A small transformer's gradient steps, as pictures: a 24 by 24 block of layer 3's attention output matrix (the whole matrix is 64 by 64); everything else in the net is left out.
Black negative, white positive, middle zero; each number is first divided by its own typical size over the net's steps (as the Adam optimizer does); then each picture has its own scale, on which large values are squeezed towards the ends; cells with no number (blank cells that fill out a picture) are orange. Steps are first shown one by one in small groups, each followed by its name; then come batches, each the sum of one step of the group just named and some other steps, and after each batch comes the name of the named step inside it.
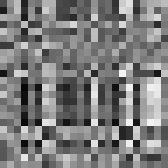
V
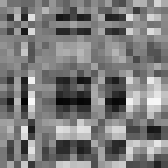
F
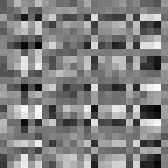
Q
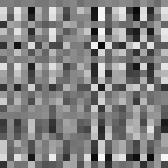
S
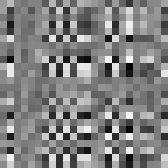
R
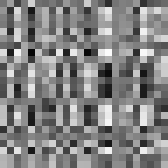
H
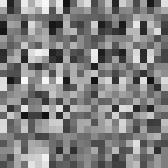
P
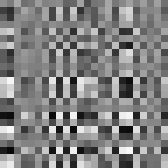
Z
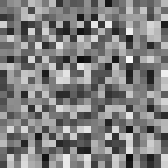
R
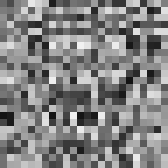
Z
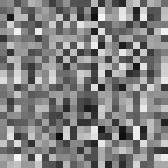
S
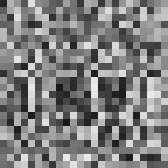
V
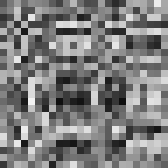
F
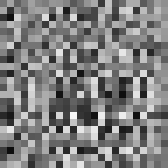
Z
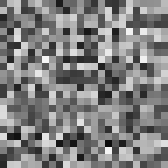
H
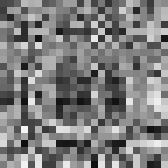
F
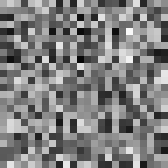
R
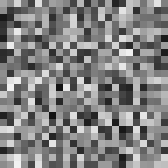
Z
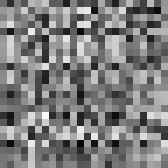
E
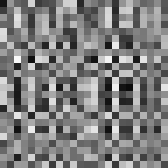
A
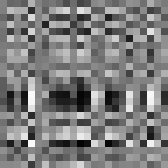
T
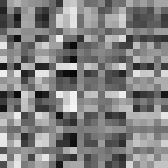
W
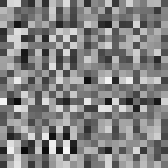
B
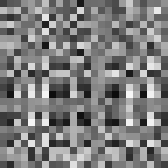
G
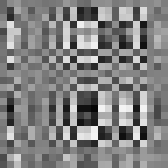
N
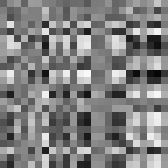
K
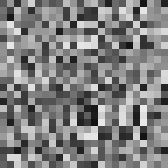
N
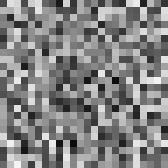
B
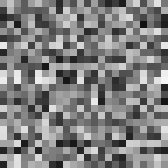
W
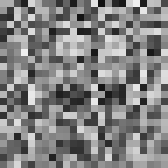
T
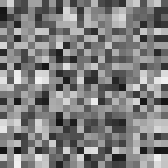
W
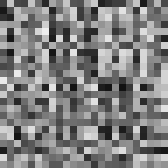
A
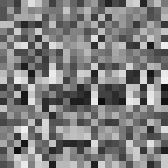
T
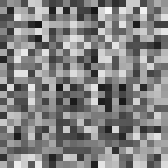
A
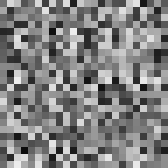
B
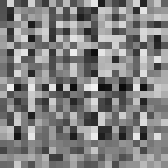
A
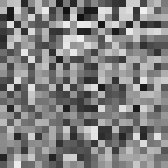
N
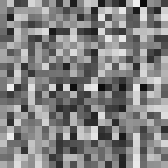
E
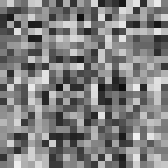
W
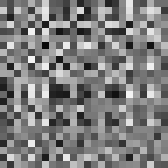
G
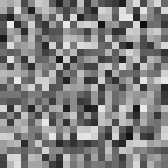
N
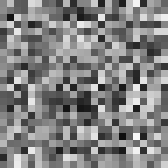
N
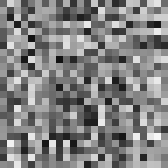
B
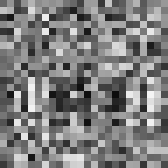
G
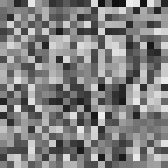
E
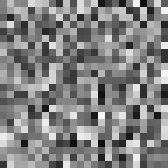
W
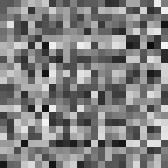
K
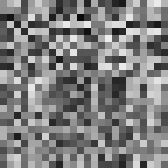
G
